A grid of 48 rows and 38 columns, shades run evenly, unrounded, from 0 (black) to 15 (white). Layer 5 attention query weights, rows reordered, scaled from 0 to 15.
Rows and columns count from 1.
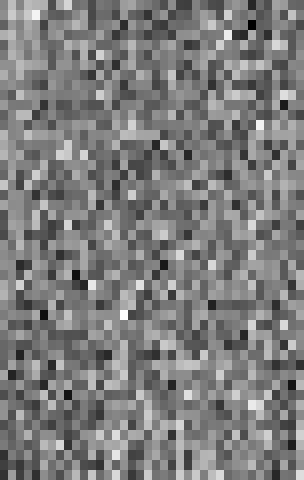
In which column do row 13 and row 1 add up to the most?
17
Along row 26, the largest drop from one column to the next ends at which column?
24
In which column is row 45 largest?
8
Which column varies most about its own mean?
32
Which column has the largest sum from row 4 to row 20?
2
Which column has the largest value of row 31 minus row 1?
7
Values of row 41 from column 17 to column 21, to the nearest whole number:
10 7 11 7 6
